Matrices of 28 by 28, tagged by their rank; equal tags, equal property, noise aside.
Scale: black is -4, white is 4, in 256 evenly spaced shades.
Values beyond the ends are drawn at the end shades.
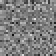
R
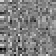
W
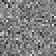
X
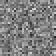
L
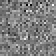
W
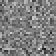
X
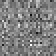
W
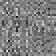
W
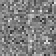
L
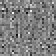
X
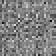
R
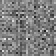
W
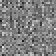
X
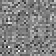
R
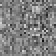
R
